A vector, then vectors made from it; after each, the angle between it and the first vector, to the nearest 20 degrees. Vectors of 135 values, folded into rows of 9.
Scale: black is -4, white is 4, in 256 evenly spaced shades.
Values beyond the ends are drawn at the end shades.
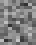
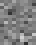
100 degrees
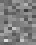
140 degrees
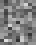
160 degrees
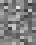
100 degrees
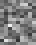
160 degrees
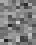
20 degrees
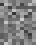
80 degrees
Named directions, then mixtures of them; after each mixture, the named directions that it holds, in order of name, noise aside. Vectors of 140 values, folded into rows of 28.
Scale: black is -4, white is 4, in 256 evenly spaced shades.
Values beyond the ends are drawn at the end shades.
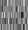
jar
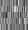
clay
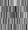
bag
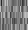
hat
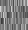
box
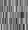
clay, jar.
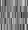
hat, jar.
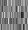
jar.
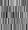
bag, clay.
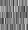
box, clay.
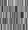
bag, jar.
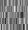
clay, jar.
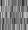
hat.
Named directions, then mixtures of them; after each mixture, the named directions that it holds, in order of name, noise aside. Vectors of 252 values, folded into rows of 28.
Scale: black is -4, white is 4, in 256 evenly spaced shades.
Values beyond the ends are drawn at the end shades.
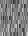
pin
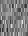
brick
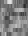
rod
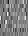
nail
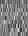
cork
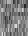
pin, rod.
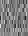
cork, nail.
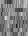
cork, rod.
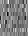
nail.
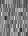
cork, rod.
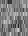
cork, rod.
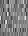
nail.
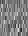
cork.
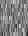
pin.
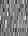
brick, nail.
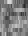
rod.
